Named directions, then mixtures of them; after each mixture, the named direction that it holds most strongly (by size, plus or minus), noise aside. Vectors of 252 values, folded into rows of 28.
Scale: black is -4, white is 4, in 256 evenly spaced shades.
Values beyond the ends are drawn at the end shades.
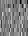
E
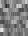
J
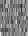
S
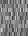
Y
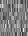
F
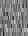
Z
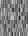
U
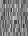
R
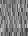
Y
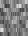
J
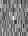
R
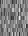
U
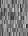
U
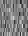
E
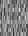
U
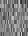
F
